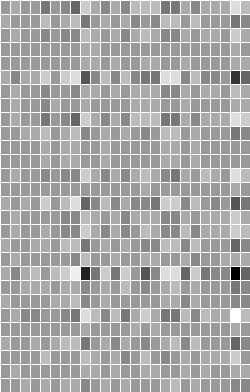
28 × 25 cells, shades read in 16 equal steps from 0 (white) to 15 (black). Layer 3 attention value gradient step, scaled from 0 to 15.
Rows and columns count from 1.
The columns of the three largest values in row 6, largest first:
24, 9, 25
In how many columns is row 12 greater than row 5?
8
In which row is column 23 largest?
20
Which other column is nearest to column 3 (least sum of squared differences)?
4
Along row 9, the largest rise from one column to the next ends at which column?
17
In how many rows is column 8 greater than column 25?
12
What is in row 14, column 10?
6
